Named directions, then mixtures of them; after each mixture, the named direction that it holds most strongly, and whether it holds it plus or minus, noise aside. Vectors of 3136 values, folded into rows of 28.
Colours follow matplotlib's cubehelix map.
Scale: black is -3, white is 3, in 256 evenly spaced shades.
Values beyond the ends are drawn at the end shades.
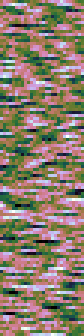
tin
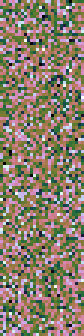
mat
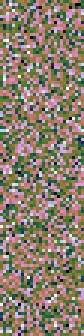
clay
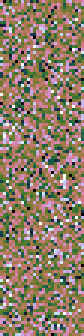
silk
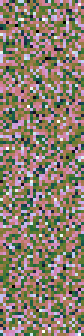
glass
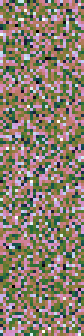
glass, plus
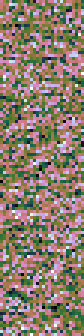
clay, plus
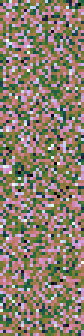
clay, plus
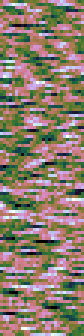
tin, plus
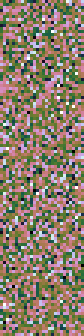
silk, plus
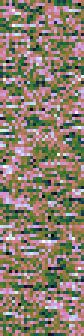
tin, minus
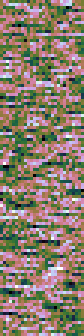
tin, plus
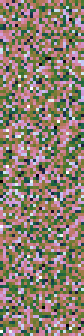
glass, plus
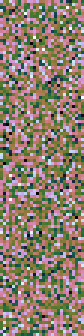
mat, plus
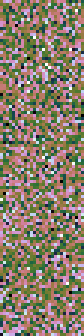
silk, minus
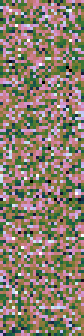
mat, minus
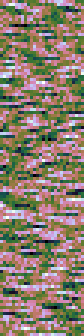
tin, plus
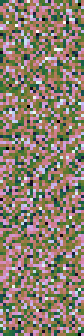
glass, minus
